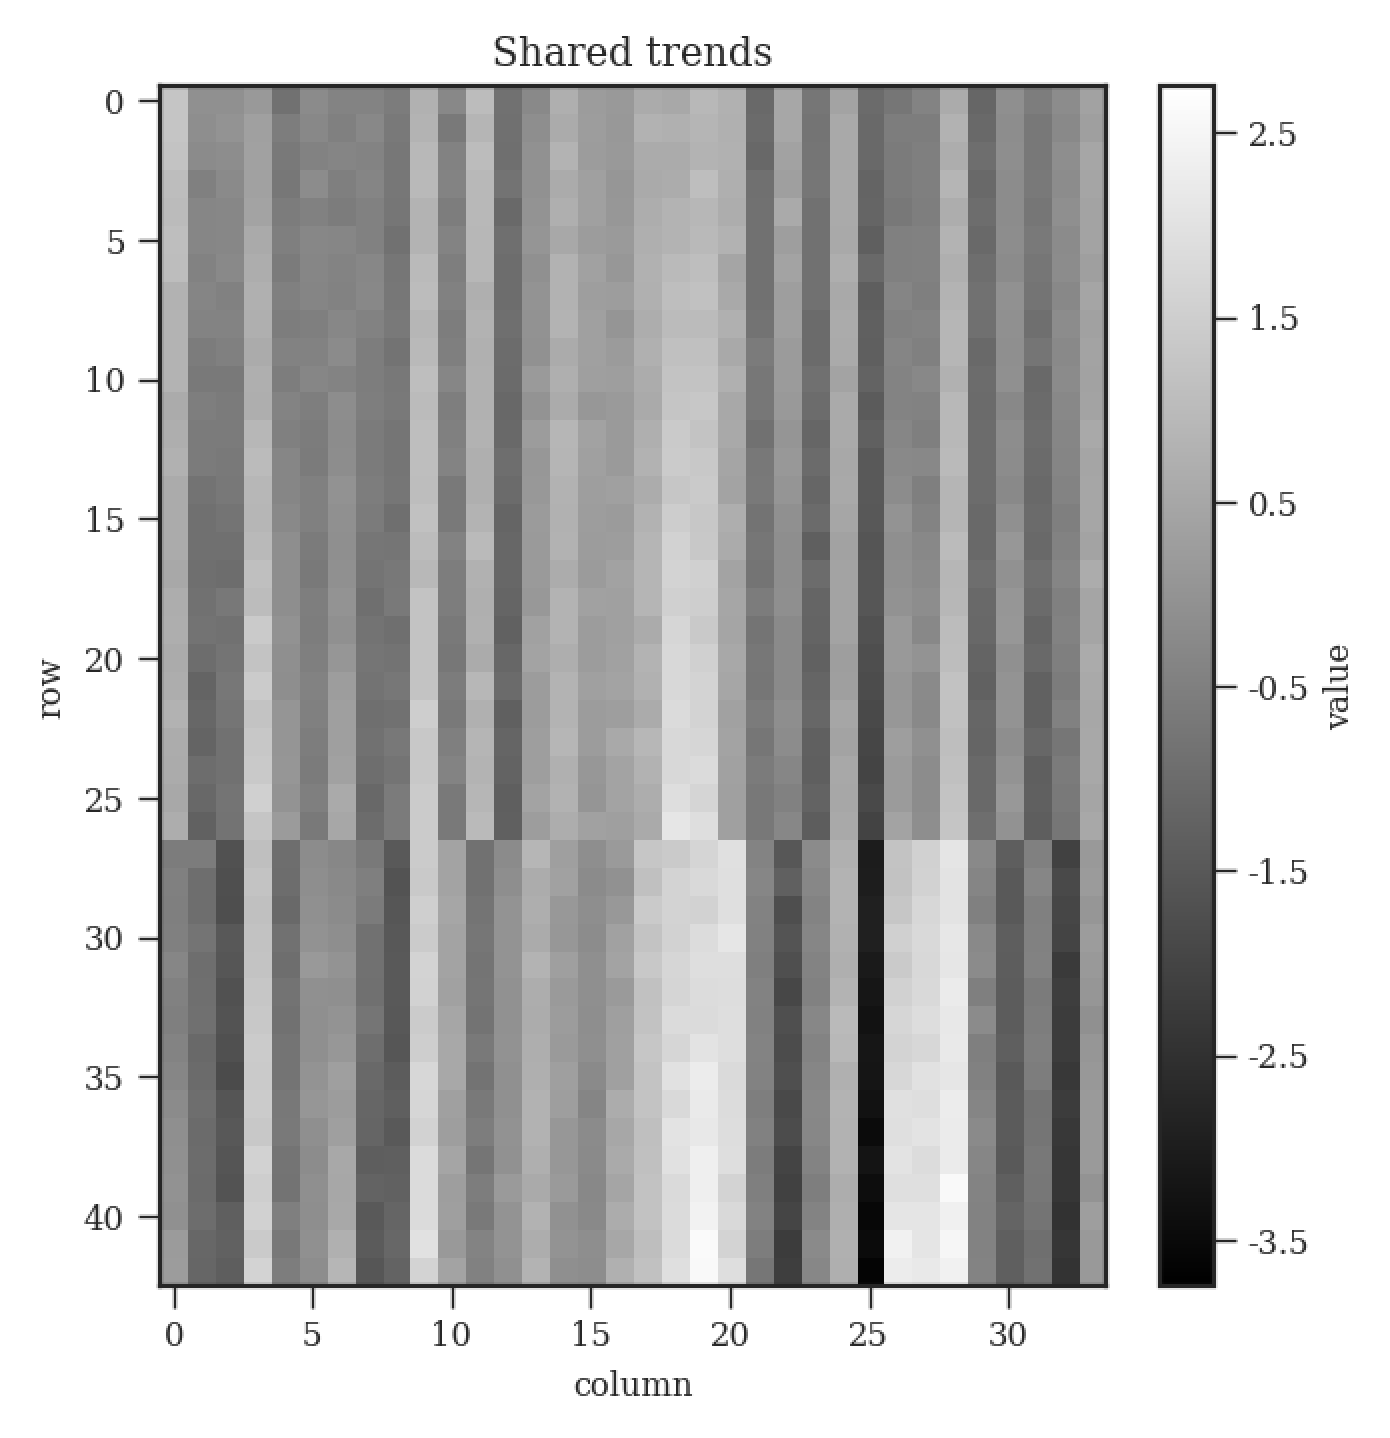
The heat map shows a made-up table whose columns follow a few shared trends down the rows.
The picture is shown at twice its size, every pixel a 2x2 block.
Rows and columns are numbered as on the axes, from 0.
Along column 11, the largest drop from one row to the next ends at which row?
27
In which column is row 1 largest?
0
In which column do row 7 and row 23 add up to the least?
25
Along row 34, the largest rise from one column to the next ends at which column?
26
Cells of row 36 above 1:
9
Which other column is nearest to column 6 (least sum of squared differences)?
16
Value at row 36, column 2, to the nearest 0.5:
-1.5
